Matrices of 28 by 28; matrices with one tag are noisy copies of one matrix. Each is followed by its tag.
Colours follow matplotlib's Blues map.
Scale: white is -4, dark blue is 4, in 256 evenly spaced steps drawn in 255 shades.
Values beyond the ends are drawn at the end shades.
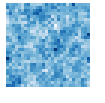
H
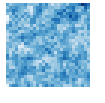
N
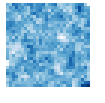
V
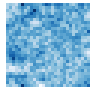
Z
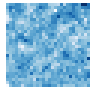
N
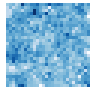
Z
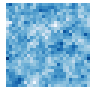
H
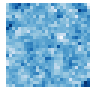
V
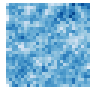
N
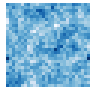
H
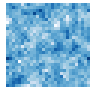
H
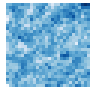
N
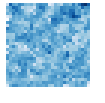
N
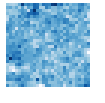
Z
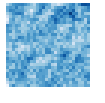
N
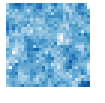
V
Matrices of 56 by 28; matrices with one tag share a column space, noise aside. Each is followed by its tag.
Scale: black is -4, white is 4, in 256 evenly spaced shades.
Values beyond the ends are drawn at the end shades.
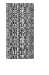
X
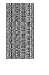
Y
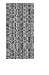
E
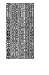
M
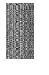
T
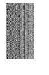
T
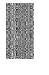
Y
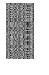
Y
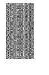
Y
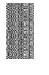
Y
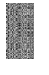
E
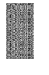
T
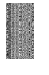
Y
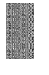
E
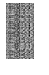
E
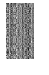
X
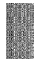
M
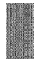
M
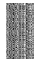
T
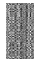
M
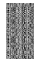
X
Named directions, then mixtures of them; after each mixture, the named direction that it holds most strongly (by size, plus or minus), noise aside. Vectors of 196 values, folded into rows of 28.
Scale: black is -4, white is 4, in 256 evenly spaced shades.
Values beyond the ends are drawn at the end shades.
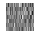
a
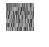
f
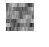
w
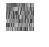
f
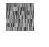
f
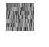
f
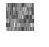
w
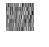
a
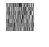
a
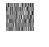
a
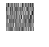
a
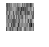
f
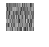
f
